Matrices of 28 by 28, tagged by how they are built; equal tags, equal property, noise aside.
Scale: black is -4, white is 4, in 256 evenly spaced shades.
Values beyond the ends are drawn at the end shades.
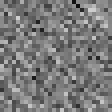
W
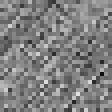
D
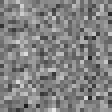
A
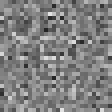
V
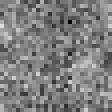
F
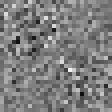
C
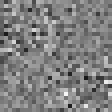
C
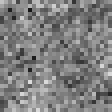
F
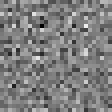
V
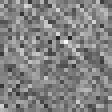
W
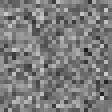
A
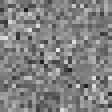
C
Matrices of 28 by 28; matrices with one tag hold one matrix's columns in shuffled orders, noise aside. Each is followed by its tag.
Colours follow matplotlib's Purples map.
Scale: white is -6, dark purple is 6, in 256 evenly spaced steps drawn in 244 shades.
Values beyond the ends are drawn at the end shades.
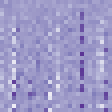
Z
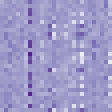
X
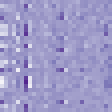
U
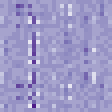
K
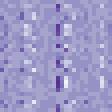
U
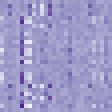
K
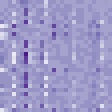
X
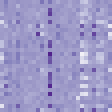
X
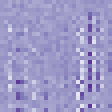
Z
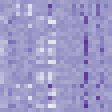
K
